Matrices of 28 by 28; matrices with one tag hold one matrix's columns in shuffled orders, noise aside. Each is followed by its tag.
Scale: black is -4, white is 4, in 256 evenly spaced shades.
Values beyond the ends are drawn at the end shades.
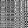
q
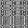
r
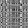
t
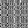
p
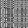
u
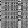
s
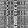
r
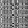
p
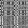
r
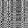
q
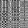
q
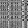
s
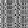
p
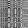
u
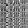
t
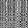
q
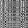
q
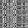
p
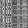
p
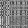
r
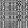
s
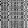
s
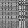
s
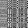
u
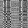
q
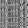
t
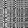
u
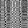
q
